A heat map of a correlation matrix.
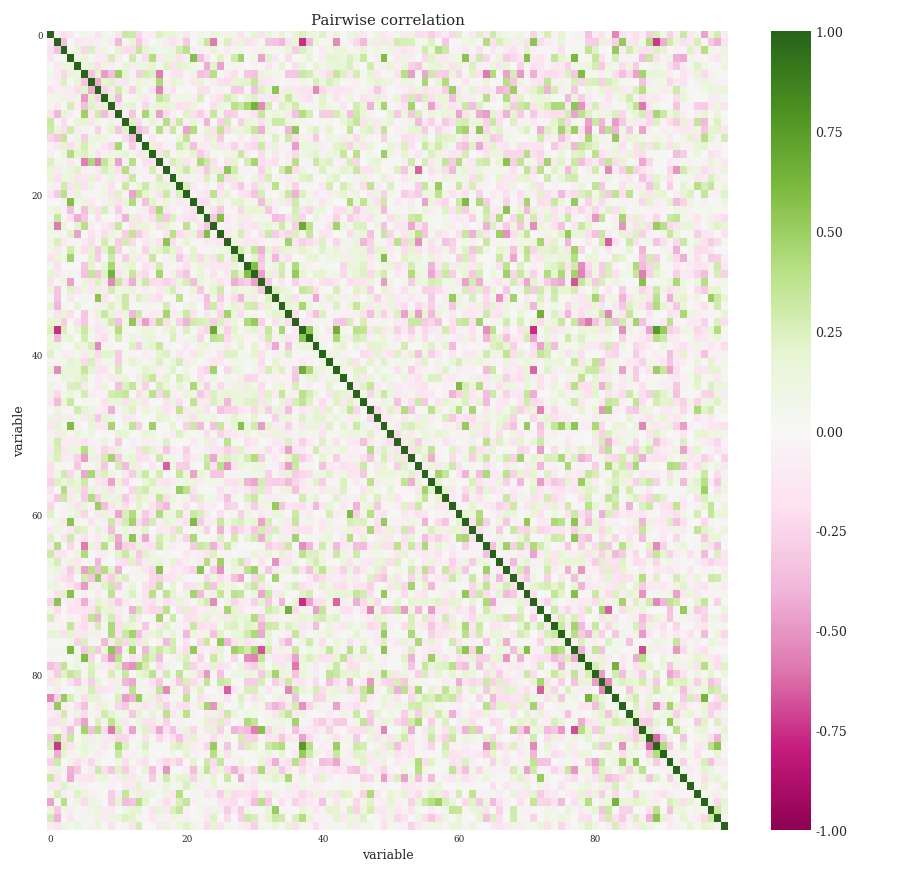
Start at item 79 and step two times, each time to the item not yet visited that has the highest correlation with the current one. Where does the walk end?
96
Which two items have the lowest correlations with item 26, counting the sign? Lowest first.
82, 54
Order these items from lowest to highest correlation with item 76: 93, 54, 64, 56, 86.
64, 93, 86, 56, 54
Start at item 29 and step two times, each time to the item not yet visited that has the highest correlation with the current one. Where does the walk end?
9
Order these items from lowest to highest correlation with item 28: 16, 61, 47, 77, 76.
47, 16, 76, 61, 77
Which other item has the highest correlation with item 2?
83
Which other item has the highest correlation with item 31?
87
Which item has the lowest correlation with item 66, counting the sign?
33
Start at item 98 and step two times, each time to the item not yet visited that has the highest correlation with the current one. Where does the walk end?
37
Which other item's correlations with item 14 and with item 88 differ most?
89
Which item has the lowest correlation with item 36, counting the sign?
79
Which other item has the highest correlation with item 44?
60
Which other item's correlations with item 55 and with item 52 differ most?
5
